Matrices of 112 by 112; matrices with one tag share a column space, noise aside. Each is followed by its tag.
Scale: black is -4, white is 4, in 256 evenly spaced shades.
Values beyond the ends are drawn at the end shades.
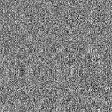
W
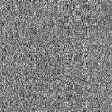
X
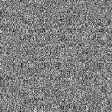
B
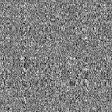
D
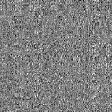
X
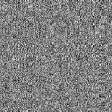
X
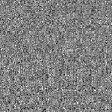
W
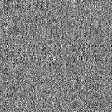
X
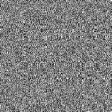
B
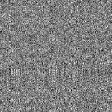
W
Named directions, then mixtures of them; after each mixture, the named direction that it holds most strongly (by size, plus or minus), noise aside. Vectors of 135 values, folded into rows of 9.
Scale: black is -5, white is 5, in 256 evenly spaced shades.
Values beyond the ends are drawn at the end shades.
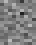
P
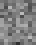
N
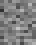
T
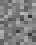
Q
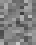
Q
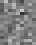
P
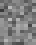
N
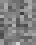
N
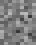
Q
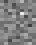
P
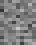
T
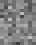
N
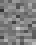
T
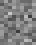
Q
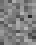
Q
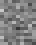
T
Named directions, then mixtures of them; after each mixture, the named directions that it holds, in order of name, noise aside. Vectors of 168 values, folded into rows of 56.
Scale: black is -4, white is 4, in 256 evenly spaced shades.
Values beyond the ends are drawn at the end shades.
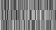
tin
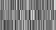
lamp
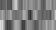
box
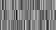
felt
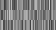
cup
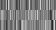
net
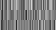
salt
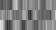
box.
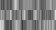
box.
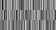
felt, salt.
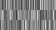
felt, net.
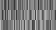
tin.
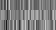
net, tin.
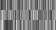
box, lamp, net.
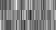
box, salt.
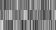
box, cup.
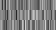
felt, net, tin.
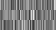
lamp.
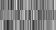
box, lamp.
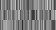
lamp, tin.
